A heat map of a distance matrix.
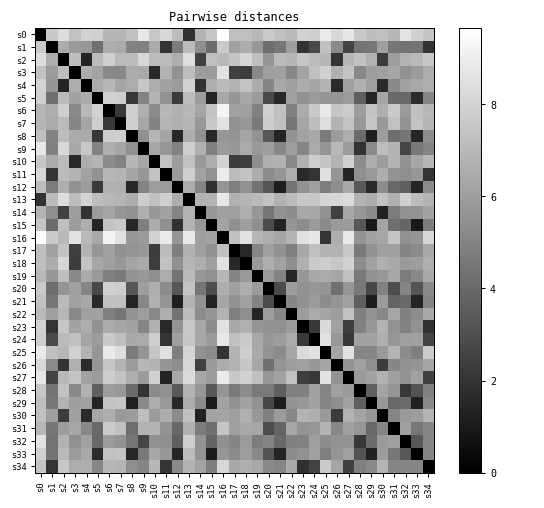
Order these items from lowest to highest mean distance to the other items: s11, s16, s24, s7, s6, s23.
s23, s11, s24, s7, s6, s16
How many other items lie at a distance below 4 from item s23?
5
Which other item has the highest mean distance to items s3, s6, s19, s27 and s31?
s16
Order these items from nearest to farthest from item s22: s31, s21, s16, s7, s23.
s7, s21, s23, s31, s16
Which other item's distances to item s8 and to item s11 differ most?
s27
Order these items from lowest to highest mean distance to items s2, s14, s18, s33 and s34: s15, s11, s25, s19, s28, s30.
s30, s15, s28, s11, s19, s25
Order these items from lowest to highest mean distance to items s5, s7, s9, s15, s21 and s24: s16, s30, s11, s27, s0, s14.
s11, s27, s14, s30, s16, s0
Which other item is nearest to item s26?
s4
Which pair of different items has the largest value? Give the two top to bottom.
s0, s16
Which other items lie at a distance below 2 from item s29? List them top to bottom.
s5, s8, s12, s15, s21, s33
